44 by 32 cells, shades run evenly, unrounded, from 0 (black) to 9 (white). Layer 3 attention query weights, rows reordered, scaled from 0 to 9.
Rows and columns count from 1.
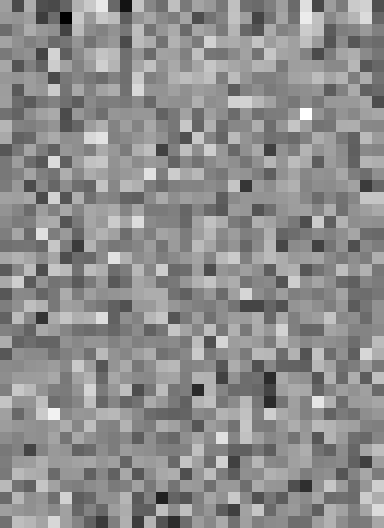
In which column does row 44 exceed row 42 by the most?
5
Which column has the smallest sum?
6
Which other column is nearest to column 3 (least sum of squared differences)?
7
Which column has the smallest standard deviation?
29
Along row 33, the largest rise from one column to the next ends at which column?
18
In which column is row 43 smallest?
20
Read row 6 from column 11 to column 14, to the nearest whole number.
4 6 7 5
